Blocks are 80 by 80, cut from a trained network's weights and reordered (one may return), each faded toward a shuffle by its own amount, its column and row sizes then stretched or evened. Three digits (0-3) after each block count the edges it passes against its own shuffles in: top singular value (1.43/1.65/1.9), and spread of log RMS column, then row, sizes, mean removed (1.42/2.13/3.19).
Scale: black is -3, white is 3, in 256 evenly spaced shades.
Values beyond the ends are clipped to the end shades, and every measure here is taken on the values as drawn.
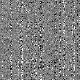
0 3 1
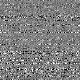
0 0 3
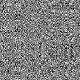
3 2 1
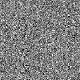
2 1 1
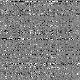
0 1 3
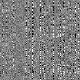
3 3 1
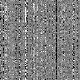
3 3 1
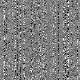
1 3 0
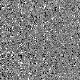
0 2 1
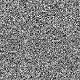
1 0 1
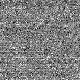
1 0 0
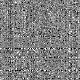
2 1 2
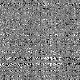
1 1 3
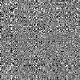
3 2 2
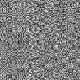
3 0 0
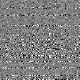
2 2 3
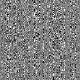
2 3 0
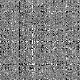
2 2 2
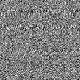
3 0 1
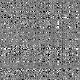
1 2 3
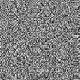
3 1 0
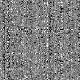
1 2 1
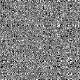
2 2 2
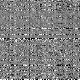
2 0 3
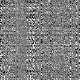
3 3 0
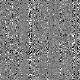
2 3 2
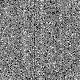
0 0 0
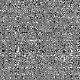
0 2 2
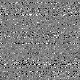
0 1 3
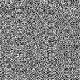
3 0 1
